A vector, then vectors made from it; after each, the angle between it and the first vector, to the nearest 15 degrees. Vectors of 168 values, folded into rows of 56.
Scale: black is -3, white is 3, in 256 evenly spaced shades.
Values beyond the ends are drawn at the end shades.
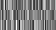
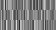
15 degrees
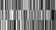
45 degrees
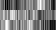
75 degrees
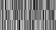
30 degrees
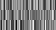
150 degrees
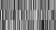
60 degrees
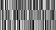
15 degrees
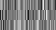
90 degrees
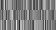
15 degrees
